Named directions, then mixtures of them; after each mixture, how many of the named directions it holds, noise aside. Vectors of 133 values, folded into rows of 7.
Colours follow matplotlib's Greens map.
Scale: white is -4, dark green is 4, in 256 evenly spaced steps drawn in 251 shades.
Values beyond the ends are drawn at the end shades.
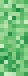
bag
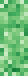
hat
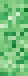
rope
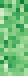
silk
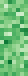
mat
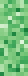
four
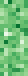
three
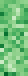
four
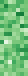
one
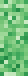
one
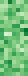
two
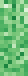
four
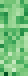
four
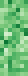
three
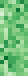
two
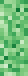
four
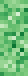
one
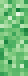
three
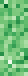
four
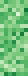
four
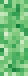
two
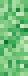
three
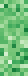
two
